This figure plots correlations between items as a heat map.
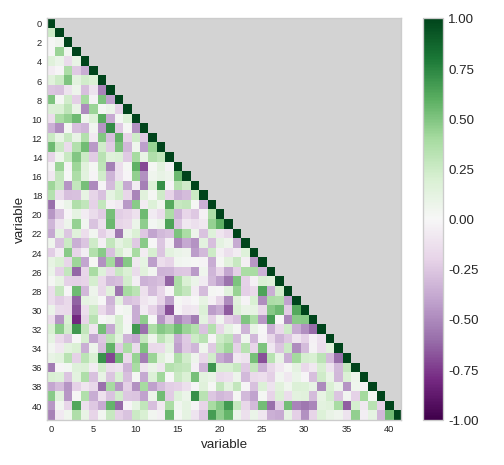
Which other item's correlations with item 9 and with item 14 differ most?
19
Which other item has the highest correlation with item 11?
7
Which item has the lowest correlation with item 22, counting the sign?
8
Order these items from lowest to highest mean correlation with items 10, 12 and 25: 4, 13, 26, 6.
26, 4, 13, 6
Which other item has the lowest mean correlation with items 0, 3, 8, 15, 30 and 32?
11
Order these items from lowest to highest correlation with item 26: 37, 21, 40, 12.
40, 21, 37, 12
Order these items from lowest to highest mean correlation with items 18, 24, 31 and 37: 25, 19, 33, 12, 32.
25, 32, 19, 33, 12
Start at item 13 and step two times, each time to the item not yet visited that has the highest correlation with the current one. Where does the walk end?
39
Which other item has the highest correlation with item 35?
6
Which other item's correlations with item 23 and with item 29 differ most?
34
